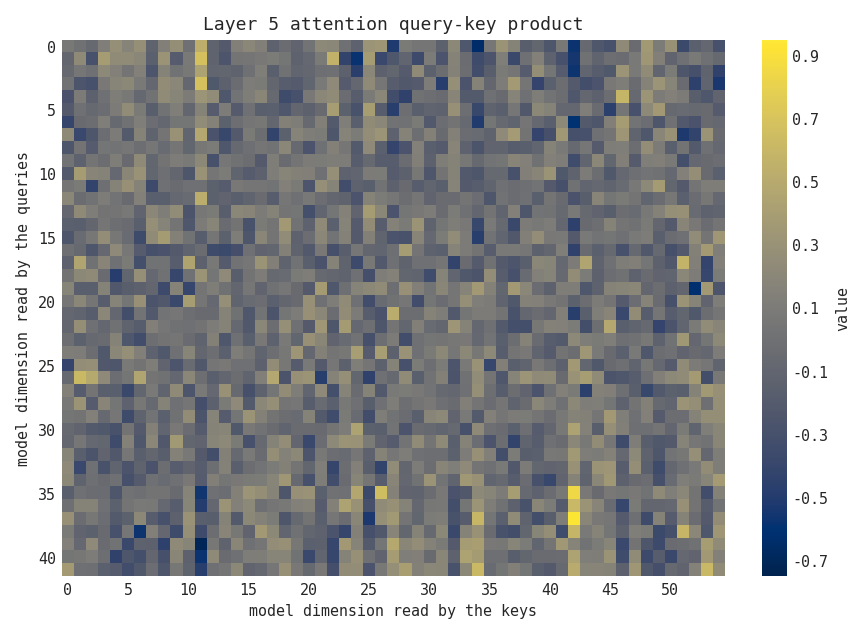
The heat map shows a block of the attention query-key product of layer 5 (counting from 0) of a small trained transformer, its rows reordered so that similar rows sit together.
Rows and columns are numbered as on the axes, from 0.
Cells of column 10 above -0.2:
37
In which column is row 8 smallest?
27
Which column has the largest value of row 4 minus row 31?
46
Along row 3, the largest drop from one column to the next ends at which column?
12
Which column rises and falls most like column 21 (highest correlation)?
32
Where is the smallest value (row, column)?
39, 11
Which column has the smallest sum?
50
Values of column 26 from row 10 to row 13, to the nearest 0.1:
0.1 0 0.1 0.2
